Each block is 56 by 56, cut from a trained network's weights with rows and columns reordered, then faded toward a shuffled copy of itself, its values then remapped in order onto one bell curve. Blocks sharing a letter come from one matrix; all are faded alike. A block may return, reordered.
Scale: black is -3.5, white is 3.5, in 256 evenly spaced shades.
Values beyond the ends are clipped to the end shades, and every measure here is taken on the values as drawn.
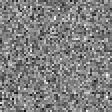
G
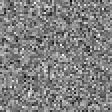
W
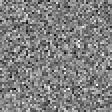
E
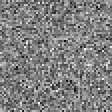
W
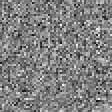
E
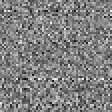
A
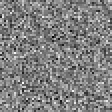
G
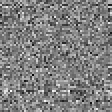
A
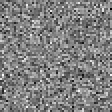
E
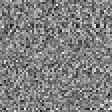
A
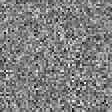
E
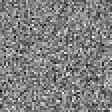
W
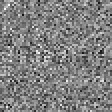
A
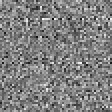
A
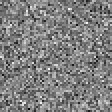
W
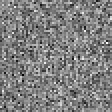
G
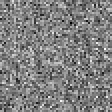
G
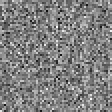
G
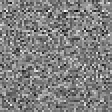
A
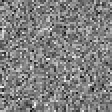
E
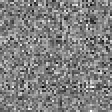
A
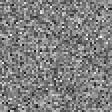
W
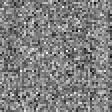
G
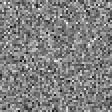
W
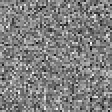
W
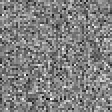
G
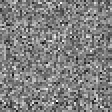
G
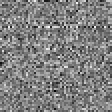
A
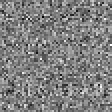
A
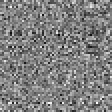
A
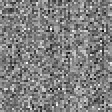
G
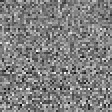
A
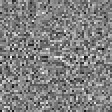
A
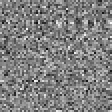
A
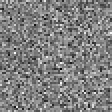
E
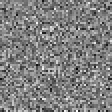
A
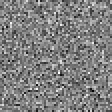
W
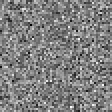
W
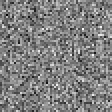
G
